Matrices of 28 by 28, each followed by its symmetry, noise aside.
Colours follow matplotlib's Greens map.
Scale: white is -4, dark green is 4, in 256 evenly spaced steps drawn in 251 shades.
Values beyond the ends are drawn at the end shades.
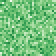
symmetric.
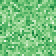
mirrored left to right.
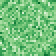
symmetric.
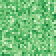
antisymmetric.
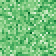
mirrored top to bottom.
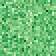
mirrored top to bottom.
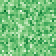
mirrored top to bottom.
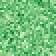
no symmetry.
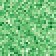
antisymmetric.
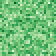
mirrored left to right.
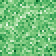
symmetric.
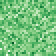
symmetric across the other diagonal.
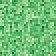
mirrored top to bottom.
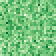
mirrored top to bottom.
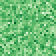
same after a half turn.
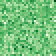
no symmetry.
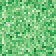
mirrored top to bottom.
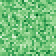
antisymmetric.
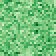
mirrored top to bottom.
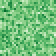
symmetric.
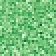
symmetric.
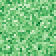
symmetric.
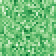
mirrored left to right.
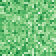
mirrored top to bottom.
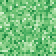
mirrored left to right.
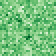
mirrored left to right.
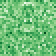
mirrored left to right.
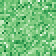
symmetric.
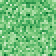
mirrored left to right.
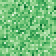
symmetric.
